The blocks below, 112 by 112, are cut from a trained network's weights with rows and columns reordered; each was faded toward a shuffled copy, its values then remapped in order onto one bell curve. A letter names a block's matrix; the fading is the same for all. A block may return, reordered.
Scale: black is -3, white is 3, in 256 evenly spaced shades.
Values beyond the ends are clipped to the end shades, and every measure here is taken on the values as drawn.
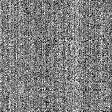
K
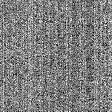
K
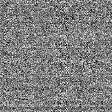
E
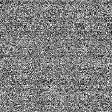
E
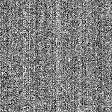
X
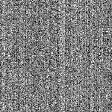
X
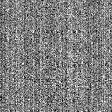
K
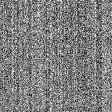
X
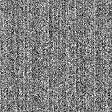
K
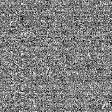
E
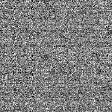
E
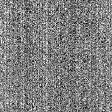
K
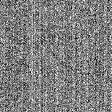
X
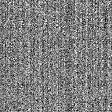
X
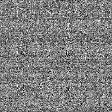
E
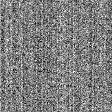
X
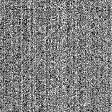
K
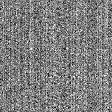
K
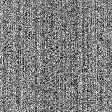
K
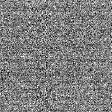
E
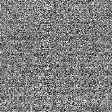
E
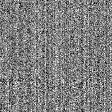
K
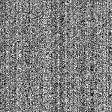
K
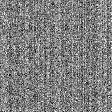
K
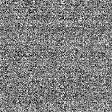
E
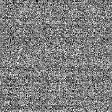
E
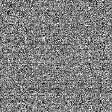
E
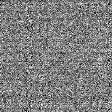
E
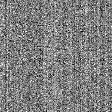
X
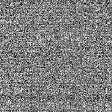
E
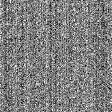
X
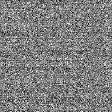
E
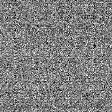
E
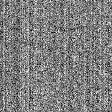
K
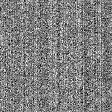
K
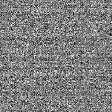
E
